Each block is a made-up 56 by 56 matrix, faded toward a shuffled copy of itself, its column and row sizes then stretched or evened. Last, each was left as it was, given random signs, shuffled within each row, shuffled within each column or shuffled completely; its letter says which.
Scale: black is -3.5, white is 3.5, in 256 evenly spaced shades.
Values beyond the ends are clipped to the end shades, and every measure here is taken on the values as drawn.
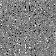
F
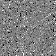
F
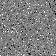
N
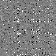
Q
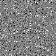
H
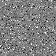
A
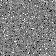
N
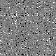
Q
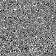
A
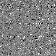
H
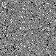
F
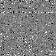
H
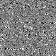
A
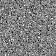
N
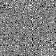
Q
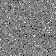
N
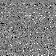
A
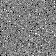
N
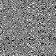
Q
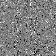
F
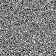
A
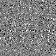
H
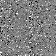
F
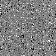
H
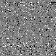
H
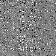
H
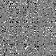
Q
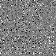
H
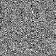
Q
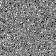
N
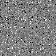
H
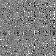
Q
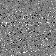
A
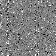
F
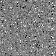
F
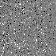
F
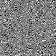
F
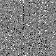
F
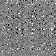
Q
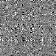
Q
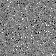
N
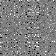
Q
